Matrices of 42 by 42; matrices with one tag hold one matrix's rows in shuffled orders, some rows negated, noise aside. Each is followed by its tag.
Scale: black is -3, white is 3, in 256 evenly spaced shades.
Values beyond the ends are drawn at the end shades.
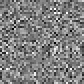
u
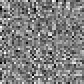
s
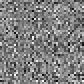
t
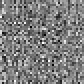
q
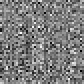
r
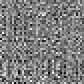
q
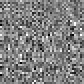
r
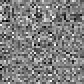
s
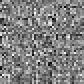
s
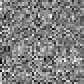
s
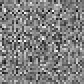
q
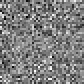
s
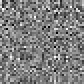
u
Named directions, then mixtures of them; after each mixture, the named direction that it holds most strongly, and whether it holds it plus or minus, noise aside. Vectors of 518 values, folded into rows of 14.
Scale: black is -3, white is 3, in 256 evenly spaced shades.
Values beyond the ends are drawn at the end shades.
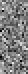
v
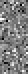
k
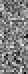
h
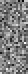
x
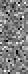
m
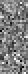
h, minus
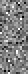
m, minus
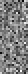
x, plus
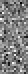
h, plus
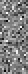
m, minus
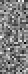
x, minus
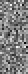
x, minus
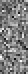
v, minus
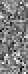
h, minus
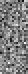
x, plus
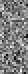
h, plus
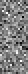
m, minus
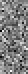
v, plus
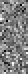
k, plus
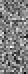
h, plus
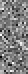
v, plus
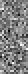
h, plus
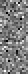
m, plus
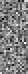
x, plus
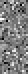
k, plus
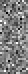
m, plus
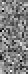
v, plus
